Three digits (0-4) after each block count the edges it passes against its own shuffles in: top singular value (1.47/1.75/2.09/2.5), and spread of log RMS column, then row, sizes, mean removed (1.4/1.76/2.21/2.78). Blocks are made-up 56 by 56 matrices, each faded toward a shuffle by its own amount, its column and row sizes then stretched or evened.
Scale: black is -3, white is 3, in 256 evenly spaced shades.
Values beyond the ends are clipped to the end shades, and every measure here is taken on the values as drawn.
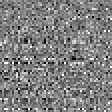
3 1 3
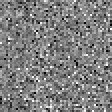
0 1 0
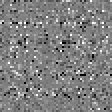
1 2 3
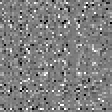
2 2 2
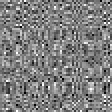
4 4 0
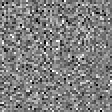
2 1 0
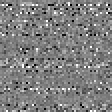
0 0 4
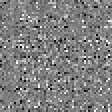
0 2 3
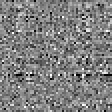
2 1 2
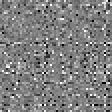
3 2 3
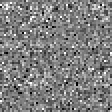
1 0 1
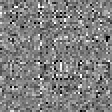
2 3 3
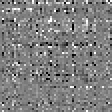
2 3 4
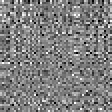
3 0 3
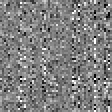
2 4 1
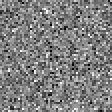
0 0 0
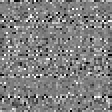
3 0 4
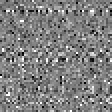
3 1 3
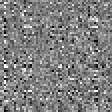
3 3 1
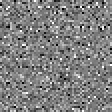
2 0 2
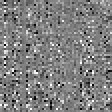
0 4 2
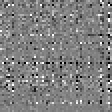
1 4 4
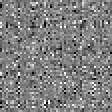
3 3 2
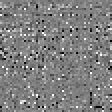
1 3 3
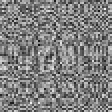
4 0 1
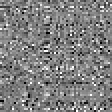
3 1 2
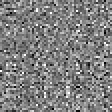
2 2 1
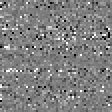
0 1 3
